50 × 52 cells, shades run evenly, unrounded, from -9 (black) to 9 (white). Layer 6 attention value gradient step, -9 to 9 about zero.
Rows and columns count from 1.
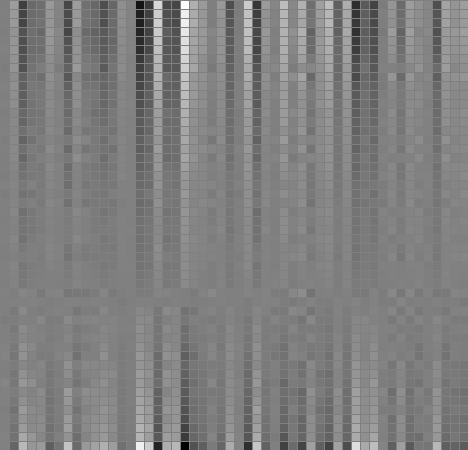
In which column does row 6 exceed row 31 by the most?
21
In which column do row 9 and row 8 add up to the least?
16
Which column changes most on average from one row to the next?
35
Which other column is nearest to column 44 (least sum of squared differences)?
51
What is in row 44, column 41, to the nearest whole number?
1
